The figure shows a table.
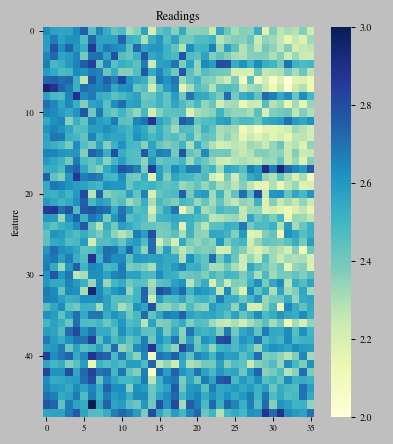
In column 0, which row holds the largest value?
7
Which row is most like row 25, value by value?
34
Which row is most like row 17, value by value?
47
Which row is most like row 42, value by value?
40
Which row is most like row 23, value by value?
29
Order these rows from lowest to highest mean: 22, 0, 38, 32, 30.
0, 22, 30, 32, 38
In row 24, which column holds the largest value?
5
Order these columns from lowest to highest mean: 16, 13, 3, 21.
21, 16, 13, 3
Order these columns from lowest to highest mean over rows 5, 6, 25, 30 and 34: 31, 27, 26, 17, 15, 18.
31, 27, 26, 18, 17, 15
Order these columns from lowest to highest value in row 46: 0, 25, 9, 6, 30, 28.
30, 28, 9, 25, 0, 6
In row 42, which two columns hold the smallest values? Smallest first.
14, 32
